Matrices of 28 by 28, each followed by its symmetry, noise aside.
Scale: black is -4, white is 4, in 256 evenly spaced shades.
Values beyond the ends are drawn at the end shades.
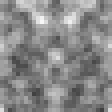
mirrored left to right.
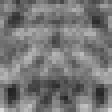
mirrored left to right.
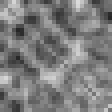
symmetric.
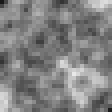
symmetric.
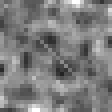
same after a half turn.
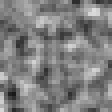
antisymmetric.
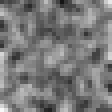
same after a half turn.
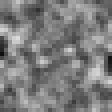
same after a half turn.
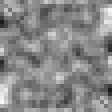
same after a half turn.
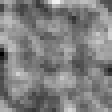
antisymmetric.
